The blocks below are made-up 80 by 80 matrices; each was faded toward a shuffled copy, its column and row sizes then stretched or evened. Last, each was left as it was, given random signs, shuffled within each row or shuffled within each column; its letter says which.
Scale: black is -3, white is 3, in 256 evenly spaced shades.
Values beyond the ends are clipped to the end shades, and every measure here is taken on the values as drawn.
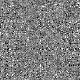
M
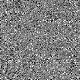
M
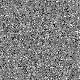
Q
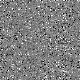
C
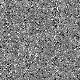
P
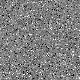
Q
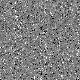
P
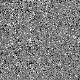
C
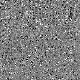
M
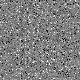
P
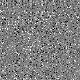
M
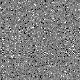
M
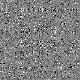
M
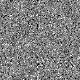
C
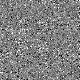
C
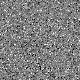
Q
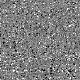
M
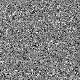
Q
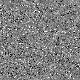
Q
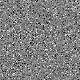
M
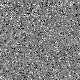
Q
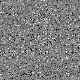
C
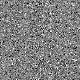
C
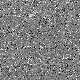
Q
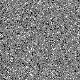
P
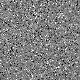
P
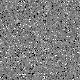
C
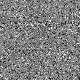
Q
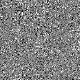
C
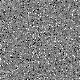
P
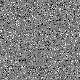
Q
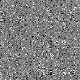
M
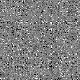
M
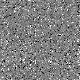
C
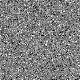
Q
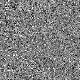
C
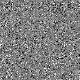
C
